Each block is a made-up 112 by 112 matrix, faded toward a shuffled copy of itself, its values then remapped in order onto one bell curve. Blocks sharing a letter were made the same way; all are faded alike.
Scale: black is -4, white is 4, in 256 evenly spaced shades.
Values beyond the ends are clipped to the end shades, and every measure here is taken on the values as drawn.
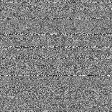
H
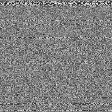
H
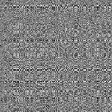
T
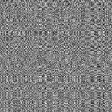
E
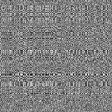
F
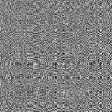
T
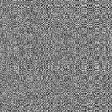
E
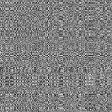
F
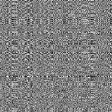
T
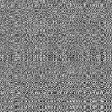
F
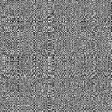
T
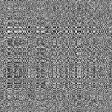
F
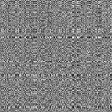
F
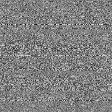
H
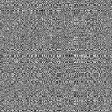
T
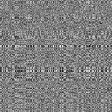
F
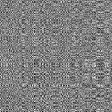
E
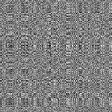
E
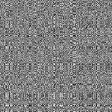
T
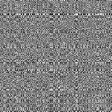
T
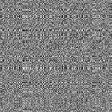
F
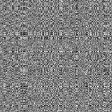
T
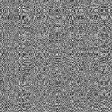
T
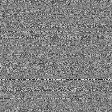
H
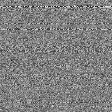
H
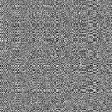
E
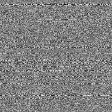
H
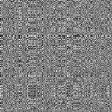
T
